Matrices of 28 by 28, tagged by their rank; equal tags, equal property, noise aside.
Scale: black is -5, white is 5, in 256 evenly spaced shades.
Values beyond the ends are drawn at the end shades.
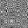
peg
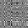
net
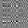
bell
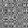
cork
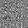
peg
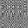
net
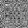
cork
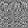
cork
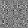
peg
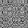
peg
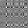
bell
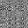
peg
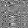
peg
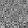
cork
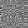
cork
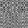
cork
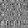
cork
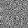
peg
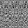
peg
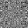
peg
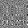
cork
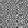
cork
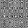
cork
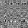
peg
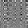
net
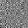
cork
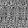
peg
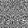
peg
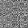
peg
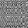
peg
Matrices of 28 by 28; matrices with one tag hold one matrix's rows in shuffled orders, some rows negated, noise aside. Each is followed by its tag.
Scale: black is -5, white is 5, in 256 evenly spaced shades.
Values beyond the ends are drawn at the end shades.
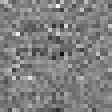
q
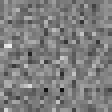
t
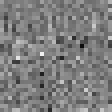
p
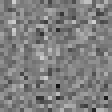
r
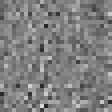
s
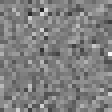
s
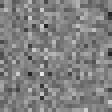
s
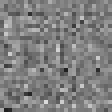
t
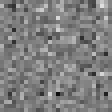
r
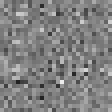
p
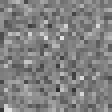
t
